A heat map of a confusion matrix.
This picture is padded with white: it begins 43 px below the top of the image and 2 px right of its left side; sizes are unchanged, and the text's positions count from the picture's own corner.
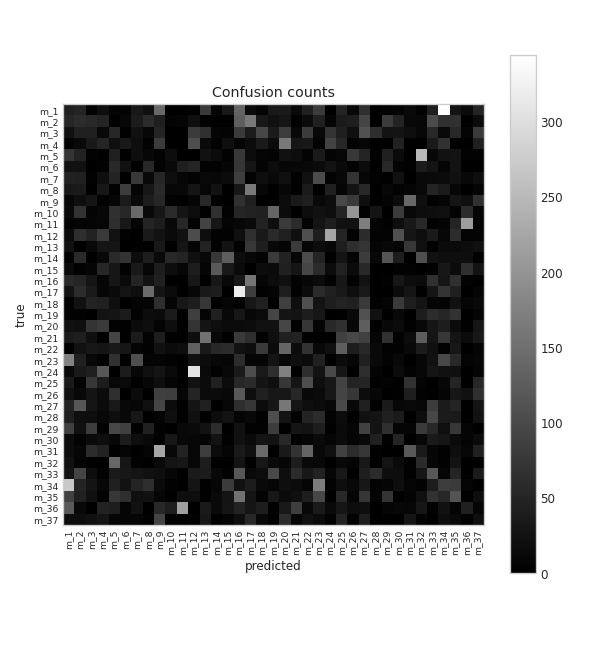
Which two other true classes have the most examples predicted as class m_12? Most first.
m_24, m_22
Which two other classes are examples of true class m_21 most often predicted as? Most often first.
m_13, m_32
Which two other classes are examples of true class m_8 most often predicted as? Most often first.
m_17, m_6
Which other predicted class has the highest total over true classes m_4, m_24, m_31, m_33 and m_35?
m_12
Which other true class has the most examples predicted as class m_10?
m_26
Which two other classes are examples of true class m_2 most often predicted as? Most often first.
m_17, m_16
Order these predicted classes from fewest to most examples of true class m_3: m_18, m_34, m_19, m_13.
m_34, m_19, m_13, m_18
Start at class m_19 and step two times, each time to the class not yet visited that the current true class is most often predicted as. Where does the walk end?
m_20
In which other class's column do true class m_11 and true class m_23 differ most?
m_36
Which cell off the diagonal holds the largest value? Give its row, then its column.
m_1, m_34
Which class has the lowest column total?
m_28
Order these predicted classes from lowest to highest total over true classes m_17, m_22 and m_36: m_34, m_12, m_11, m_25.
m_34, m_12, m_25, m_11
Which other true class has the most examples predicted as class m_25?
m_22
